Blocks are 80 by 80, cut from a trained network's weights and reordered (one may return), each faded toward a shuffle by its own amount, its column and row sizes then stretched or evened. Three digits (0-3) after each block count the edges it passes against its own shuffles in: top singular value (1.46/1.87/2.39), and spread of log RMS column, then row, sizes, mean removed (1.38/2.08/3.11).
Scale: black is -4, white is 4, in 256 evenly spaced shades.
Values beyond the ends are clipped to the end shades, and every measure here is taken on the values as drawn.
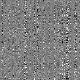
1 3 1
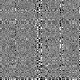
3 2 2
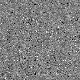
0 0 1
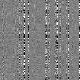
3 3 0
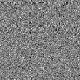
2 0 1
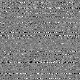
1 0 3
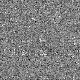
1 0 1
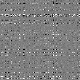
2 2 3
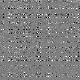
1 2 3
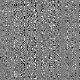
1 3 1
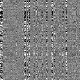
3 3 0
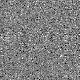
1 0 1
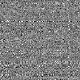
2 1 2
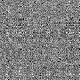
2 1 1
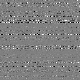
1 0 3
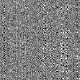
2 2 1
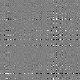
3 2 2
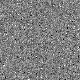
0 1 0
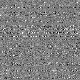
0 0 3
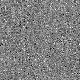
1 0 0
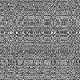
3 1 2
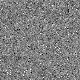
0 1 0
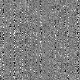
1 3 1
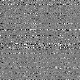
0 1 3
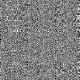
2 2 1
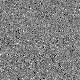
0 0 1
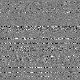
1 0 3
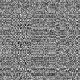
3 1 1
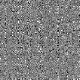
2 2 1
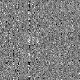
2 2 0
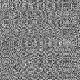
3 0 1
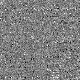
1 1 1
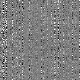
2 3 0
